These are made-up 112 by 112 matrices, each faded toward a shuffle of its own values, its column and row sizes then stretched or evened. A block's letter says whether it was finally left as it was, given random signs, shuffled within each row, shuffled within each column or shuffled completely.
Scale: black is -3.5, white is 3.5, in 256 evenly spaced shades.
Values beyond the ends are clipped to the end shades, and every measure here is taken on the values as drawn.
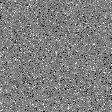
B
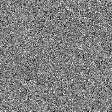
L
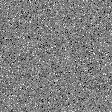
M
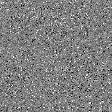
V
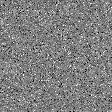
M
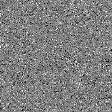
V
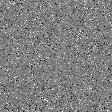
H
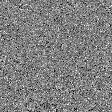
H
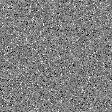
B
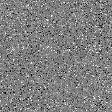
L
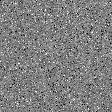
M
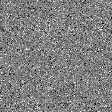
V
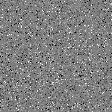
L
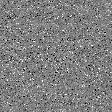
H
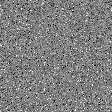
M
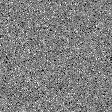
M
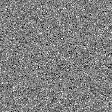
L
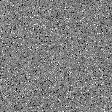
H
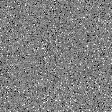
B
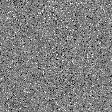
B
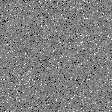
H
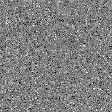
V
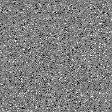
V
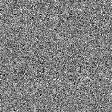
V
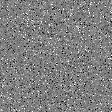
B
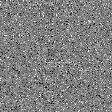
V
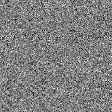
V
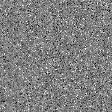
B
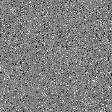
B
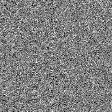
V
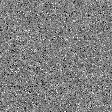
H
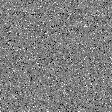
H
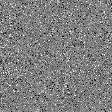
L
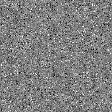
V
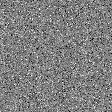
M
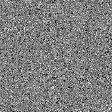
L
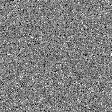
H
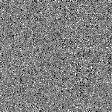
V
